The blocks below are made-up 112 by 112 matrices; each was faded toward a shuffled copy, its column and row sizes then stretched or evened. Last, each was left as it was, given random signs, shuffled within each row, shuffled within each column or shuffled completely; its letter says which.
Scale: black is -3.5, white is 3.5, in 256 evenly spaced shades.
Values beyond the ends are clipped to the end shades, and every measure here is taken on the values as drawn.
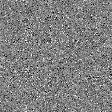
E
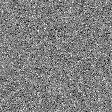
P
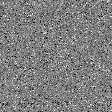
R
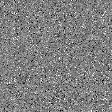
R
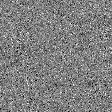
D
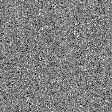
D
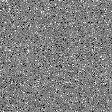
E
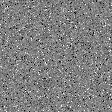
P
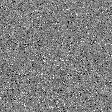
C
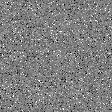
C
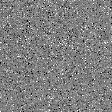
E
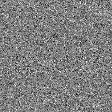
R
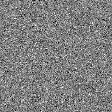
E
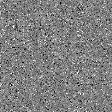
R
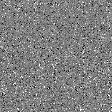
R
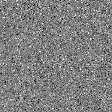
E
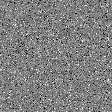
R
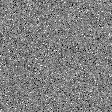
P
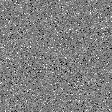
C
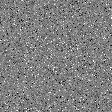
P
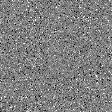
E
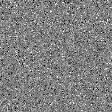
R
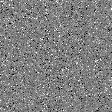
D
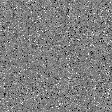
R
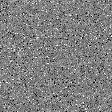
C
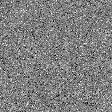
C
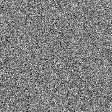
D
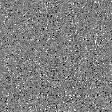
E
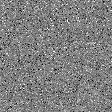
C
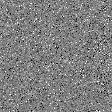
D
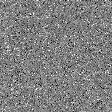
C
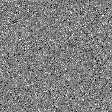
D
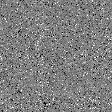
R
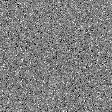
D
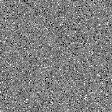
E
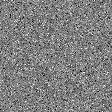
P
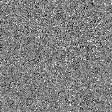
R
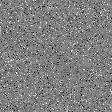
P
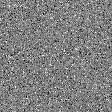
P
